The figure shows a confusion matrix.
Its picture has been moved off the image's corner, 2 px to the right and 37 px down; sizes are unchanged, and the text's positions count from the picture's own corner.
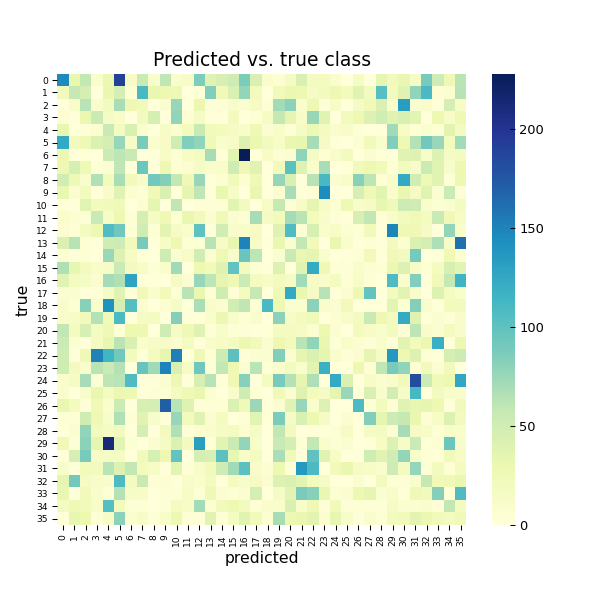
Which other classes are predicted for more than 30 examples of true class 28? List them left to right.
2, 7, 10, 19, 30
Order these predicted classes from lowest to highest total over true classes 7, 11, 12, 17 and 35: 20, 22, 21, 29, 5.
22, 21, 29, 5, 20
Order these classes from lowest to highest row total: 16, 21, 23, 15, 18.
21, 15, 18, 16, 23
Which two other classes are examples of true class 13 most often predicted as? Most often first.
35, 16
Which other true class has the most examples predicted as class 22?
15
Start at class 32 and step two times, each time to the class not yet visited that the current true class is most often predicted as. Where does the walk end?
0
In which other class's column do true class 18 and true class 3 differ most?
4
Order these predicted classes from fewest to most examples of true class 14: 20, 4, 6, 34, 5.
6, 34, 5, 20, 4
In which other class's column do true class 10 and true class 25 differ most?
31
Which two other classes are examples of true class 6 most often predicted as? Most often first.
16, 21
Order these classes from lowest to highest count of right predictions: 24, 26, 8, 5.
5, 8, 26, 24
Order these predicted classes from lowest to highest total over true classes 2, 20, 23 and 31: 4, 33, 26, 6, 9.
33, 26, 6, 4, 9
